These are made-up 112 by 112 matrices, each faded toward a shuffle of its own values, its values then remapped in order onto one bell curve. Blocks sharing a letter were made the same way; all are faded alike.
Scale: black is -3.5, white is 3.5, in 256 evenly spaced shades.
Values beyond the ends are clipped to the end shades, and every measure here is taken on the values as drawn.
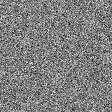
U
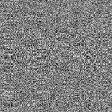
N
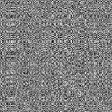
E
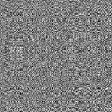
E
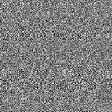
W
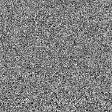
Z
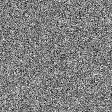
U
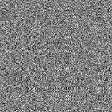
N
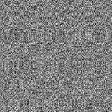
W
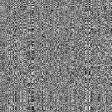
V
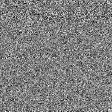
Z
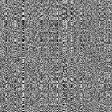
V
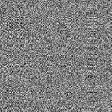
N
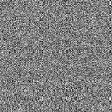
N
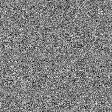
Z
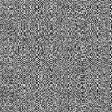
V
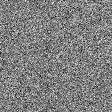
U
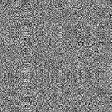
W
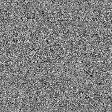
Z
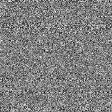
Z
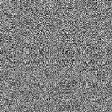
W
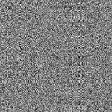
N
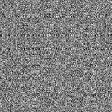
N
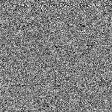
Z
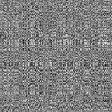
E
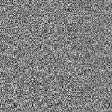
W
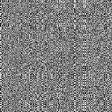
V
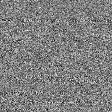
Z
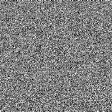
Z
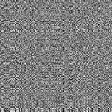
E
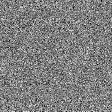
Z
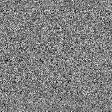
Z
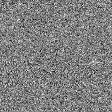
Z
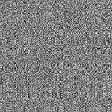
W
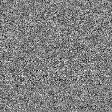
Z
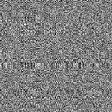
W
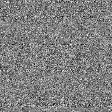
Z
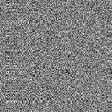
N
